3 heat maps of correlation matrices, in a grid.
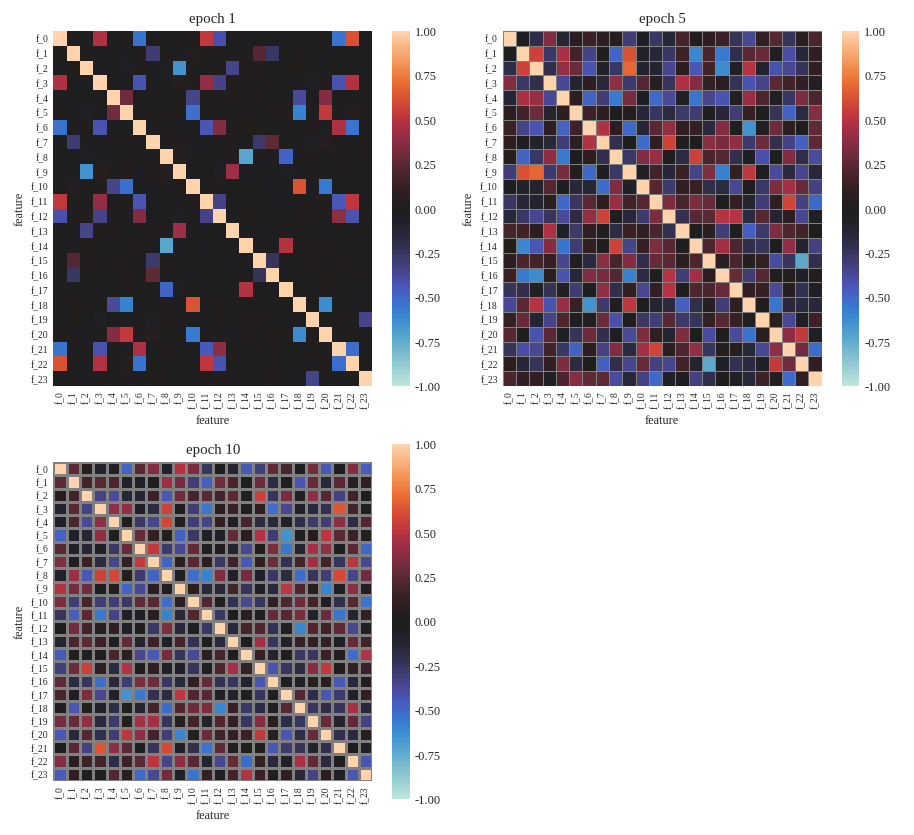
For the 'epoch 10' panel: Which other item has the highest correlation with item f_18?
f_22
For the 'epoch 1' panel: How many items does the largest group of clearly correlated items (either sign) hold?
7
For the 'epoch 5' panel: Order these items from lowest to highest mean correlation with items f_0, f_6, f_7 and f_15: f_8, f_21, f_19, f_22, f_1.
f_22, f_21, f_1, f_8, f_19
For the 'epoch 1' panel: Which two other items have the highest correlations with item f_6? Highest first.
f_21, f_12
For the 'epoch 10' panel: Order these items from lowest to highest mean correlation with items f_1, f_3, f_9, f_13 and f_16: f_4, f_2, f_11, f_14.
f_11, f_14, f_2, f_4
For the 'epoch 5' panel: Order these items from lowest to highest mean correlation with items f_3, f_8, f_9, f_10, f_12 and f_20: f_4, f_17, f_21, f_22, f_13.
f_4, f_17, f_22, f_13, f_21
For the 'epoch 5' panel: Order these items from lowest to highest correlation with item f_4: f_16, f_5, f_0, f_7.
f_16, f_7, f_0, f_5
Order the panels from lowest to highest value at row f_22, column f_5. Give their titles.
epoch 5, epoch 1, epoch 10
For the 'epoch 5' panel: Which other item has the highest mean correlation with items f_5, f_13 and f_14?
f_3
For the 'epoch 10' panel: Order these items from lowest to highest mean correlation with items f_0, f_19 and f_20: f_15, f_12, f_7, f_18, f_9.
f_18, f_9, f_12, f_15, f_7
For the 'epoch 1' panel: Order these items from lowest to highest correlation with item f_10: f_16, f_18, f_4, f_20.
f_20, f_4, f_16, f_18
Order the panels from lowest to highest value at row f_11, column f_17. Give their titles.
epoch 1, epoch 5, epoch 10
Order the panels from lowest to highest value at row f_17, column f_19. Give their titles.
epoch 10, epoch 1, epoch 5
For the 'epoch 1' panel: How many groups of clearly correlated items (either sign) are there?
6
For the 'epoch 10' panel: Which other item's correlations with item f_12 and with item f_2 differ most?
f_8
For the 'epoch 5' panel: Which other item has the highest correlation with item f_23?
f_5
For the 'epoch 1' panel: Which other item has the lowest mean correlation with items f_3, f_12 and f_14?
f_8
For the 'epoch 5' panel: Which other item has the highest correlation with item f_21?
f_11
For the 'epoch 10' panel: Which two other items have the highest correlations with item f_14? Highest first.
f_23, f_8
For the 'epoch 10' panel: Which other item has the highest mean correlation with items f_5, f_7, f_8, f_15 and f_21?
f_3
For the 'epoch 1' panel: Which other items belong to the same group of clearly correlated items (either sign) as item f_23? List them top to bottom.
f_19
